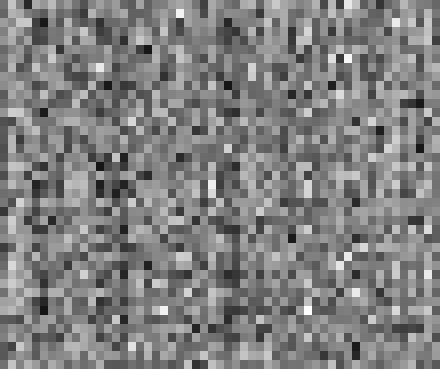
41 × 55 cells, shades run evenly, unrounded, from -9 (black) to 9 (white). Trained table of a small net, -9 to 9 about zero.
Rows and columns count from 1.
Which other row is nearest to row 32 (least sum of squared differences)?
13
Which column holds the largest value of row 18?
47
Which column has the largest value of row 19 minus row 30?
9
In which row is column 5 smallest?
21
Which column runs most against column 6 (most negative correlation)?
39
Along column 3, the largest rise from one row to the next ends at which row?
23
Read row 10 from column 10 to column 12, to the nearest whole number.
-2 -3 4
